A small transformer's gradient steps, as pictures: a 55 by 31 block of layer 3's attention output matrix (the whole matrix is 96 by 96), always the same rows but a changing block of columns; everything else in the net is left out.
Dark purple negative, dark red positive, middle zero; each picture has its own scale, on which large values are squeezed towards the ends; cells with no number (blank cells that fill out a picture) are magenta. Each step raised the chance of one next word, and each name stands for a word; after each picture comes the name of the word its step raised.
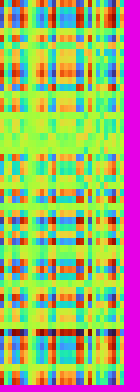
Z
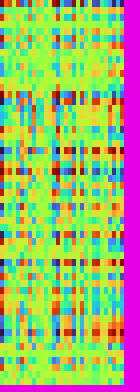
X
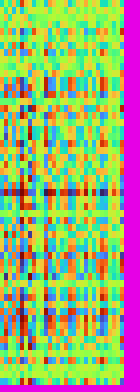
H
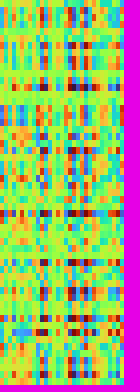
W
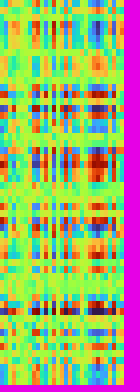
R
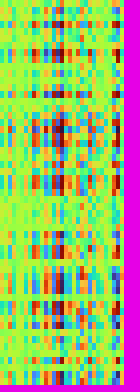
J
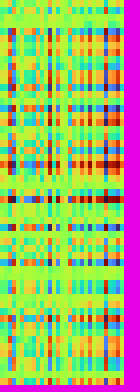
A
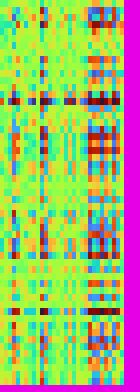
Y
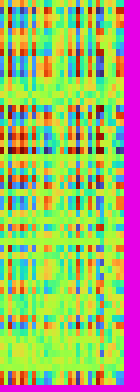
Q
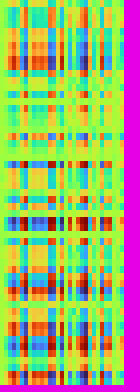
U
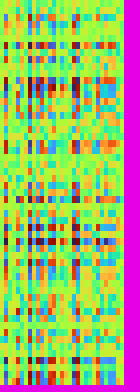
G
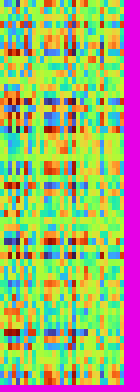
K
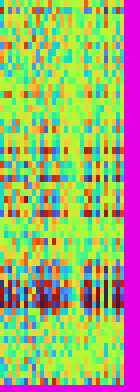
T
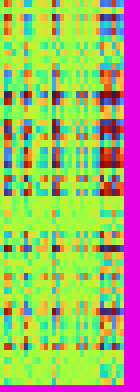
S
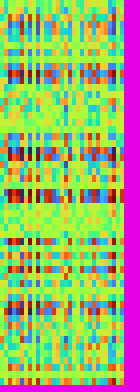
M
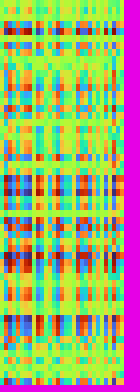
H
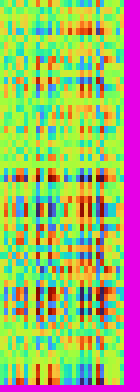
T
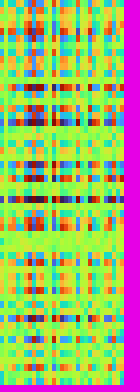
A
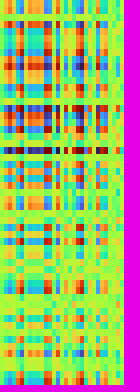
Q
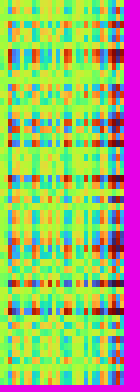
J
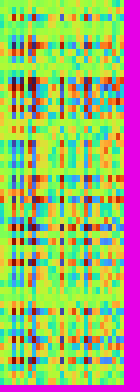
G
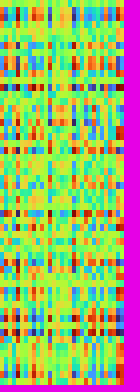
W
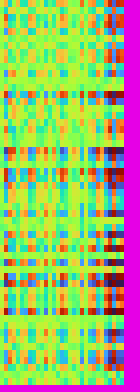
X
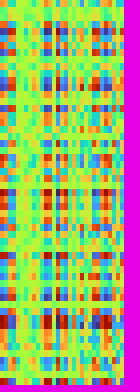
H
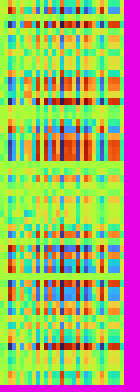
Y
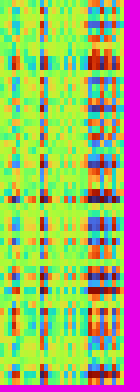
U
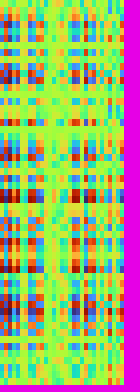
M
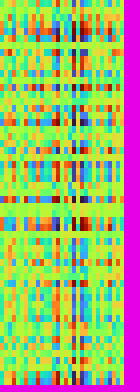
A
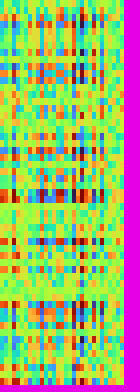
M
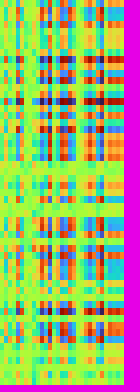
Y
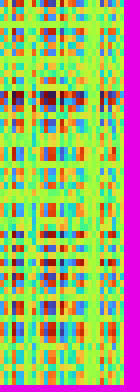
X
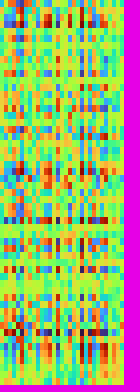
Z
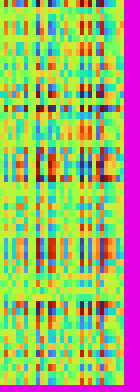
R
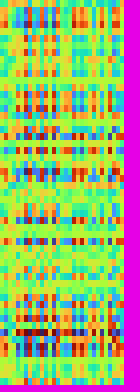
Z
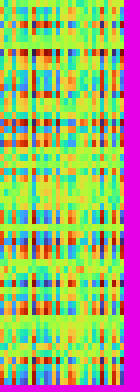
J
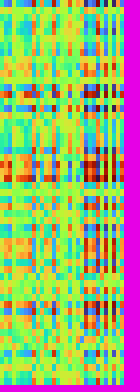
R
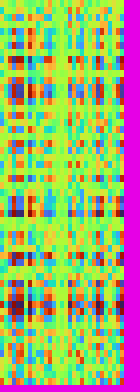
T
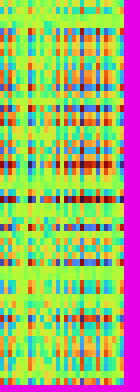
A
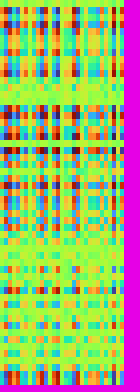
Q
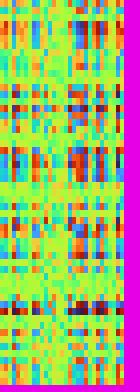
R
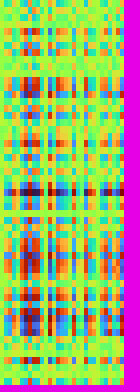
H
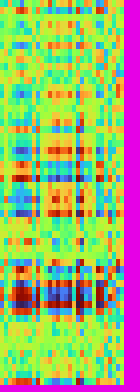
T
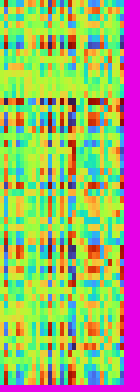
K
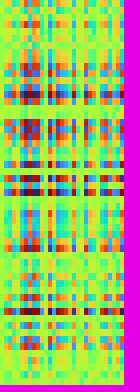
S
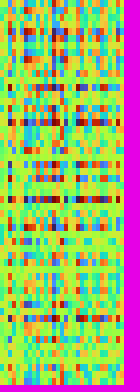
A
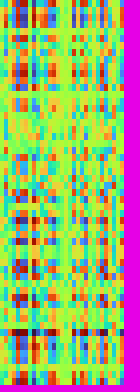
Z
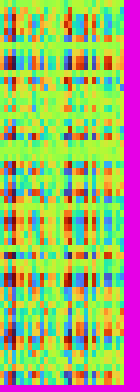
U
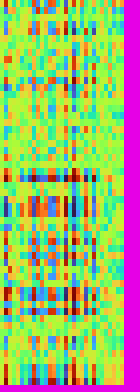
T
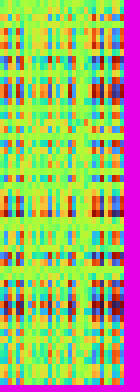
T
